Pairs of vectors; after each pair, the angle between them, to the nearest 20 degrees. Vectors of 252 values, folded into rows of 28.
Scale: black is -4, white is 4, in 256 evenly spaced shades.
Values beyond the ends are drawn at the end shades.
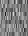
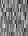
40 degrees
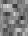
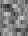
160 degrees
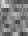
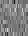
80 degrees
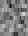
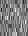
100 degrees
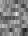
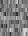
140 degrees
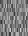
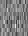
100 degrees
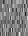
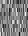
140 degrees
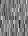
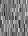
20 degrees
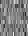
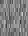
100 degrees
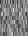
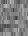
120 degrees
